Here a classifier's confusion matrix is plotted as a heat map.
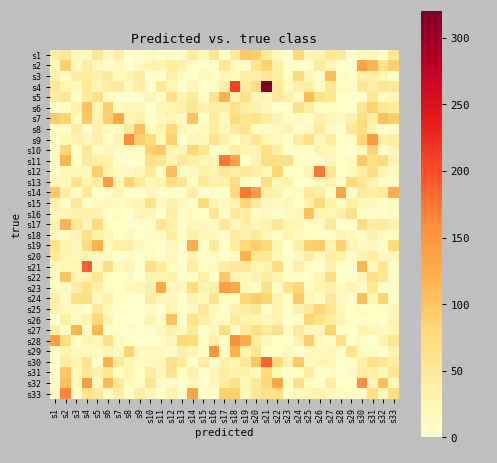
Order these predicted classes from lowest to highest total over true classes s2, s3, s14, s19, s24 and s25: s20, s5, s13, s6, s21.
s13, s6, s5, s21, s20
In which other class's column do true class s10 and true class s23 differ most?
s17
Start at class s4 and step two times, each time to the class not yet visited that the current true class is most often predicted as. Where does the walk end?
s30
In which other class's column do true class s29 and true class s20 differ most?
s16
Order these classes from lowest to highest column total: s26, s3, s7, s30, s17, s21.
s7, s3, s26, s17, s30, s21
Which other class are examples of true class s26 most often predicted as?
s12
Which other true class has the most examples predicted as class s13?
s28
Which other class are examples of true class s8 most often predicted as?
s9
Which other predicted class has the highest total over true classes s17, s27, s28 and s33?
s2
